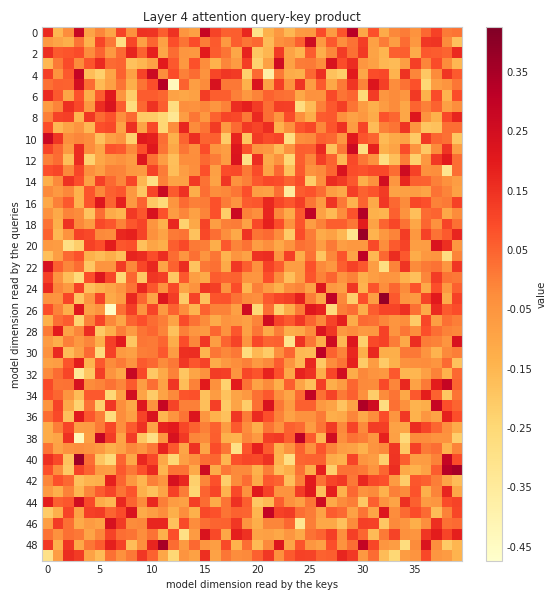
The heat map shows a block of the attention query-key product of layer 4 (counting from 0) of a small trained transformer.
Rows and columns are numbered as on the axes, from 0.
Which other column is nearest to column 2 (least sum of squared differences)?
22
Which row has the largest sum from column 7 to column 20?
0
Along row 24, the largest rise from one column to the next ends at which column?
26
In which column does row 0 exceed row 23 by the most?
3
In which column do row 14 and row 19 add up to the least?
10
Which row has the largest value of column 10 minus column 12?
5
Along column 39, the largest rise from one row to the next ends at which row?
2
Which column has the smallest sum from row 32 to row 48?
17
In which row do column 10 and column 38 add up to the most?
41
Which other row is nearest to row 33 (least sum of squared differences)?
47
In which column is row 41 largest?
39
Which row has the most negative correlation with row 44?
38
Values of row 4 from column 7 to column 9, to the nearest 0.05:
0.05 -0.1 0.1
